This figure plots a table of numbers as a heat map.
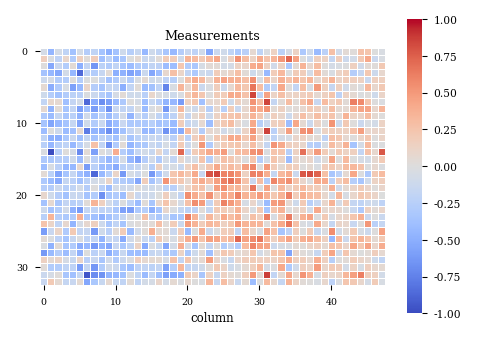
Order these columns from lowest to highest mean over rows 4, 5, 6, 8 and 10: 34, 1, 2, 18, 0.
1, 2, 18, 0, 34
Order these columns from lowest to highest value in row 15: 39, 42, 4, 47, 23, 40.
23, 4, 39, 47, 42, 40
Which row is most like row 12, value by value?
9
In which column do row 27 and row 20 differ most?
27
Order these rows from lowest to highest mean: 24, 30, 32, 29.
30, 32, 29, 24
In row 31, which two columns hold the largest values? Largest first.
31, 44
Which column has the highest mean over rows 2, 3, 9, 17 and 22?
38
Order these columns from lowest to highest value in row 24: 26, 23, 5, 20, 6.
5, 6, 26, 23, 20
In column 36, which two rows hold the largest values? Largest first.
17, 14
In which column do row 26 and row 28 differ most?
34
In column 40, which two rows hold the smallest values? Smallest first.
26, 17
